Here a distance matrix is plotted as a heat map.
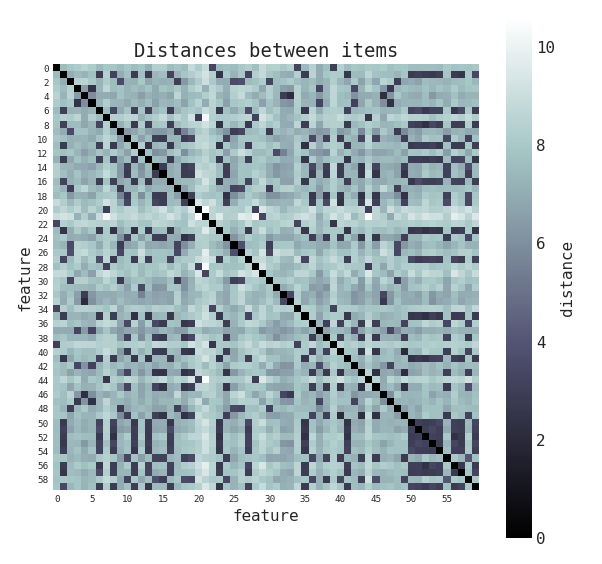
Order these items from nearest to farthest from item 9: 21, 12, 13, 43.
43, 13, 12, 21
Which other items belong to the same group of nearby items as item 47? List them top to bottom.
3, 5, 37, 42
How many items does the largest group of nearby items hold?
18
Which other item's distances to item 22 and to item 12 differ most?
39
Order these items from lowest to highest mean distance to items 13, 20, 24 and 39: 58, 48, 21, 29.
58, 48, 29, 21
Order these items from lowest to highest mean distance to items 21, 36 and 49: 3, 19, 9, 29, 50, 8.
19, 29, 9, 3, 50, 8
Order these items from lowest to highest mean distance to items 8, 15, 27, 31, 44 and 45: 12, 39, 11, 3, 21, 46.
11, 12, 46, 3, 39, 21
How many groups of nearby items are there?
9
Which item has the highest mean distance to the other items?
21
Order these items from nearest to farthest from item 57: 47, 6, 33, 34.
6, 33, 47, 34
